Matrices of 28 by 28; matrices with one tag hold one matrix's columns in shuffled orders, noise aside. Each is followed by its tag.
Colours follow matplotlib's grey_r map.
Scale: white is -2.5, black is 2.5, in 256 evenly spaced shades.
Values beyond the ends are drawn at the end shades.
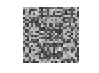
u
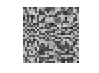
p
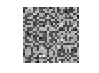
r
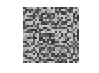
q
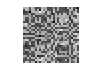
p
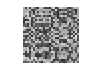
u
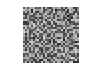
q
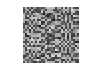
q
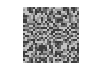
p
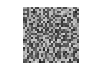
u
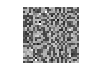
r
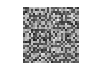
q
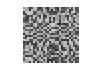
p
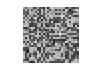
u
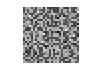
r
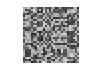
r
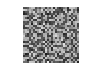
q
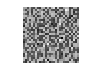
u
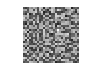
q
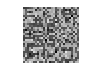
u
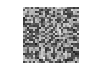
u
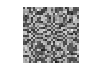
p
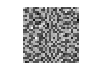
q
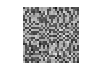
p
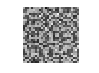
r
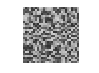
p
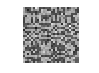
p
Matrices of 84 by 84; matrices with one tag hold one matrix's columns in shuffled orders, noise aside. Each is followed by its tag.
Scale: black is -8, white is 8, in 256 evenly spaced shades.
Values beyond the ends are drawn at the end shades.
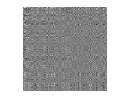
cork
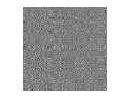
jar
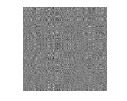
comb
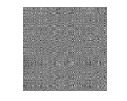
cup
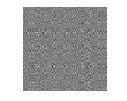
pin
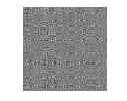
cup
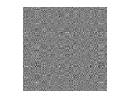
pin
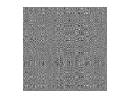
cup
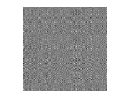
jar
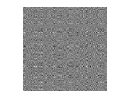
pin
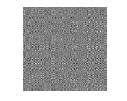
jar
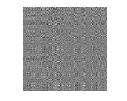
cork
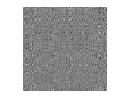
comb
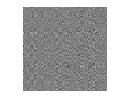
pin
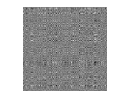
cup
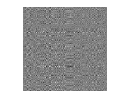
pin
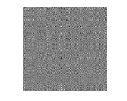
comb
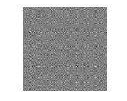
pin
